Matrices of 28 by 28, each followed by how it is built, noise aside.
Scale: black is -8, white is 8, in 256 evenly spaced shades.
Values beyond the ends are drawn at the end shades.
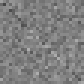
diagonal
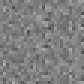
repeating rows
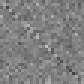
diagonal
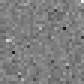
sparse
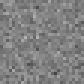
repeating rows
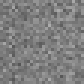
repeating rows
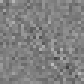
banded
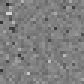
sparse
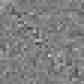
banded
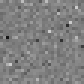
sparse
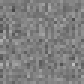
low rank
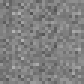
repeating rows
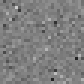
sparse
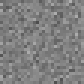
repeating rows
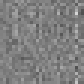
low rank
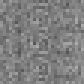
repeating rows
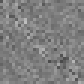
banded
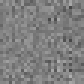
low rank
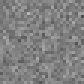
noise
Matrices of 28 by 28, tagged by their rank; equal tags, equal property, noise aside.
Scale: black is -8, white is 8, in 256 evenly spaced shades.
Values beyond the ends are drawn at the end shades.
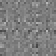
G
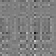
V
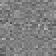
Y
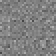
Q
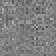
Y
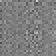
Q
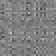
Q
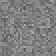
Y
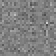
Q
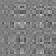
V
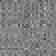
Y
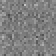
Y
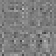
G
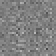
Y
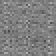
Q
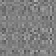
G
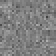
Q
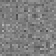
Y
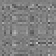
G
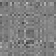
V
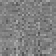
Y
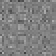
G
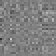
Q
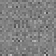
Q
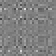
V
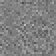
Y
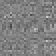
Q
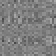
G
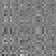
G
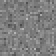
Y
